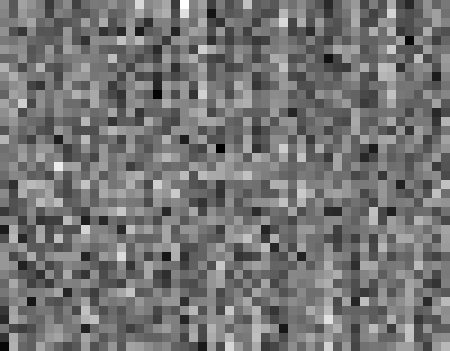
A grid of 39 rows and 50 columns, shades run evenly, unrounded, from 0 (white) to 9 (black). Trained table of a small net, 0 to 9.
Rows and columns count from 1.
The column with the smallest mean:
44
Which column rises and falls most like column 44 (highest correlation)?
23
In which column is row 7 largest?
37
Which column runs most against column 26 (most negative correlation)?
1
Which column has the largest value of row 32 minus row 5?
14
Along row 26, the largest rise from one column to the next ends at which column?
30
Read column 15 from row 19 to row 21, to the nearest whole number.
7 3 3
